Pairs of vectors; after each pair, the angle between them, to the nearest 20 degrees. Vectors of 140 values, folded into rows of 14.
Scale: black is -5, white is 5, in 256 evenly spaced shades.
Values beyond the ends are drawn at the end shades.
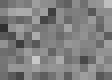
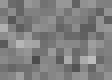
120 degrees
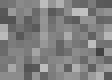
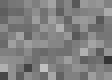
80 degrees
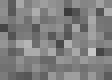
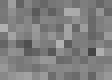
160 degrees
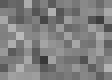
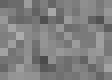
20 degrees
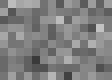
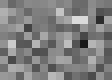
80 degrees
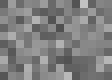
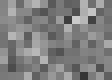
60 degrees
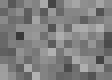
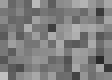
60 degrees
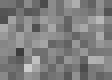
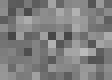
80 degrees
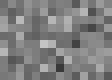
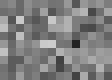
20 degrees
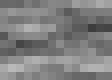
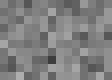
100 degrees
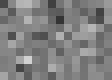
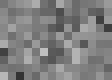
60 degrees
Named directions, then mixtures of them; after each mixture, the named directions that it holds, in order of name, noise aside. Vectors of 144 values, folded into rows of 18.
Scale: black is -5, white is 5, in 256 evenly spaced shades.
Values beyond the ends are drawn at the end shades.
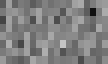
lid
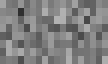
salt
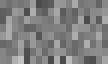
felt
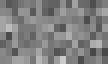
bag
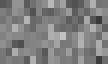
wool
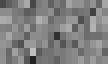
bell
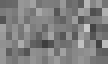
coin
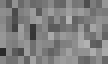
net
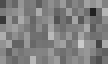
coin, lid, wool.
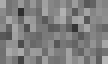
salt.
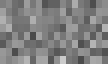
bag, wool.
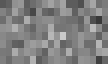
wool.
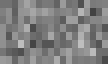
coin, net.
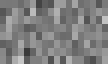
felt.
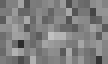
lid, salt, wool.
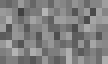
bell, salt.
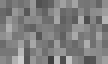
felt.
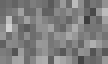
bag, felt, lid.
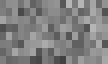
bag, bell, coin.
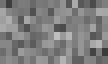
bag, salt, wool.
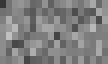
bell, felt, wool.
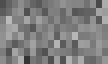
bell, felt, wool.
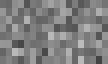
salt, wool.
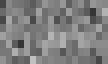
lid, wool.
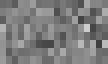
coin.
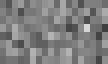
coin, salt, wool.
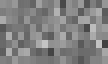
coin.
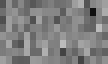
lid.
